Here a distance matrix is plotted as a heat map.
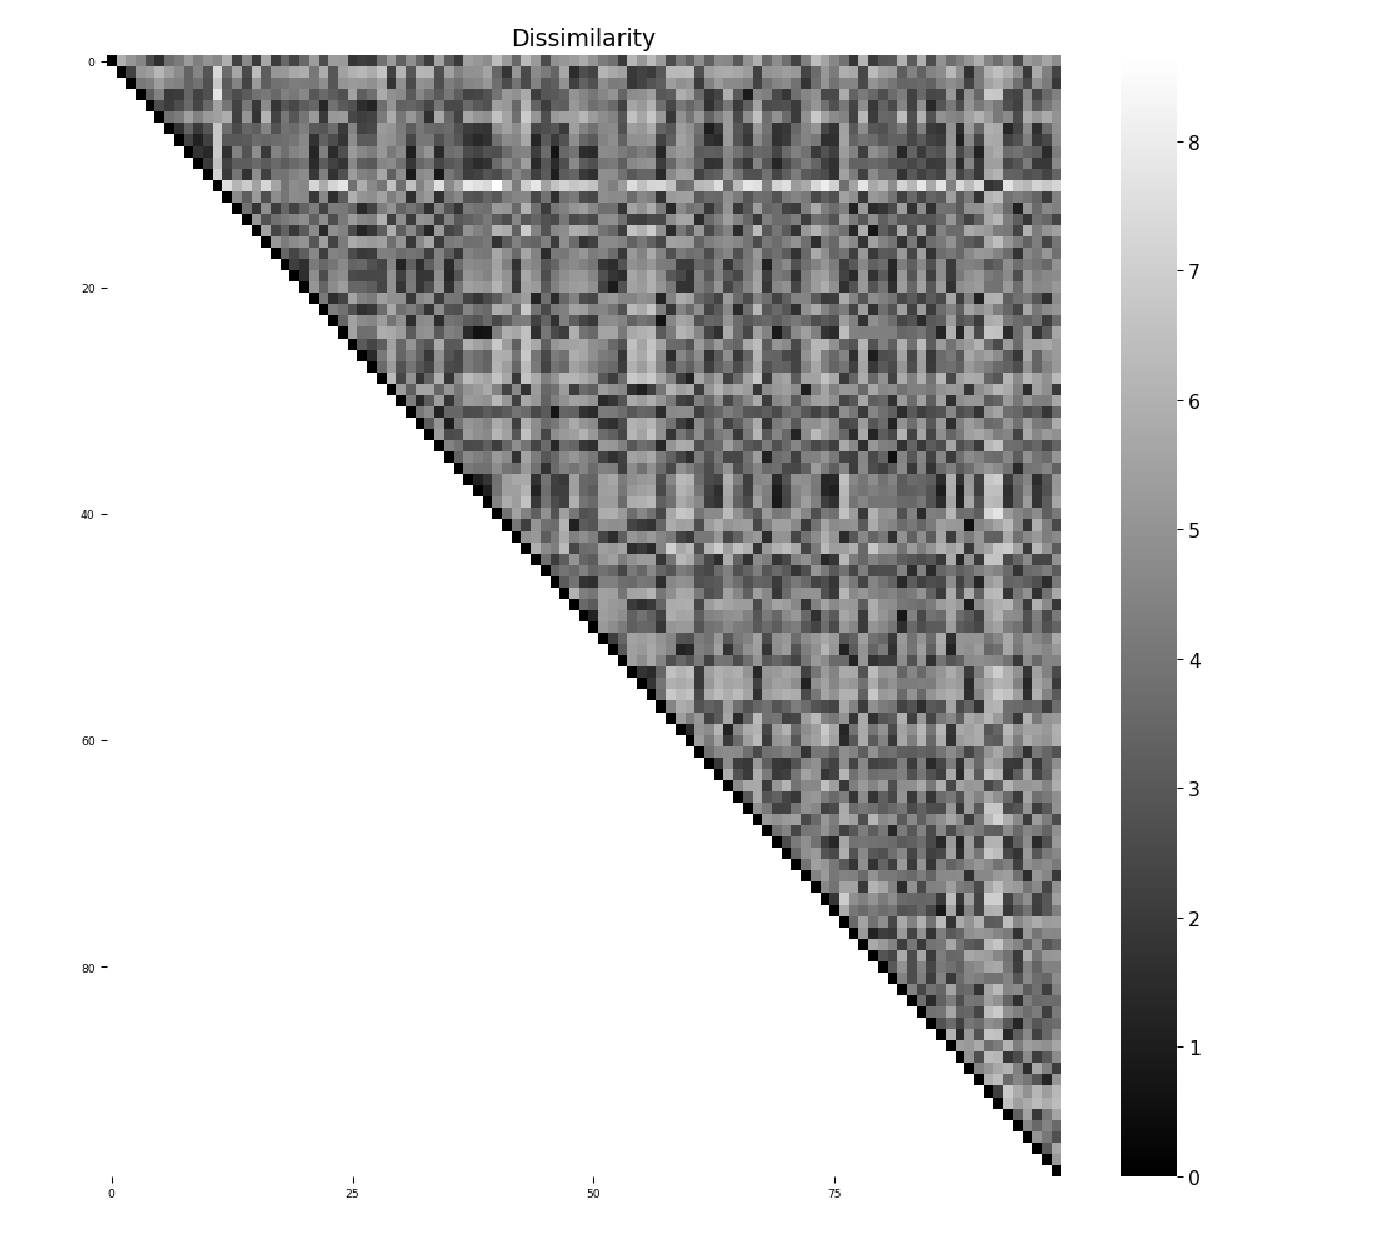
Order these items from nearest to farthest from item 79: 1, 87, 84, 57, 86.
87, 86, 57, 84, 1
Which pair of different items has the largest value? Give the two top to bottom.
11, 40
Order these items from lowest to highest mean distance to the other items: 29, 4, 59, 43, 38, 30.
4, 38, 30, 29, 59, 43
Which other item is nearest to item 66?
3
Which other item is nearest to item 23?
57
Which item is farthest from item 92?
40
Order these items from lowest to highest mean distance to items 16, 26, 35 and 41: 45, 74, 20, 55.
45, 20, 55, 74
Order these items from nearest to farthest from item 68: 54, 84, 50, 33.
33, 50, 84, 54
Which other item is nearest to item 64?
59
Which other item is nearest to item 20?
52
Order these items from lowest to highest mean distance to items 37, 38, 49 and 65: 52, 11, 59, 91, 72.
72, 52, 59, 91, 11
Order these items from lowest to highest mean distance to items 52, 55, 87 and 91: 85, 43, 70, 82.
85, 43, 82, 70
